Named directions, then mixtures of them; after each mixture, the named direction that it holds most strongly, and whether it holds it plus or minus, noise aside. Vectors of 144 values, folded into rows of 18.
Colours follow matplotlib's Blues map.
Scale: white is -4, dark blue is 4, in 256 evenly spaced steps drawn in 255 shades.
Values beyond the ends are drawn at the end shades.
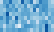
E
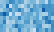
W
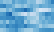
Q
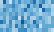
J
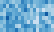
W, minus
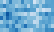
Q, plus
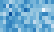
W, minus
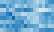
Q, plus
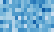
J, plus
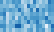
E, minus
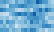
Q, minus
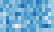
W, minus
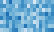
J, minus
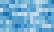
Q, plus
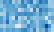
E, plus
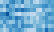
Q, plus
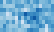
Q, minus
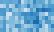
Q, minus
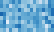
W, plus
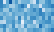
J, minus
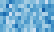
W, plus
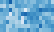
Q, minus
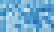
W, plus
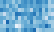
W, minus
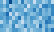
J, minus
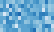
W, minus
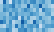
J, plus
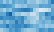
Q, plus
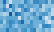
W, minus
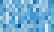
E, minus
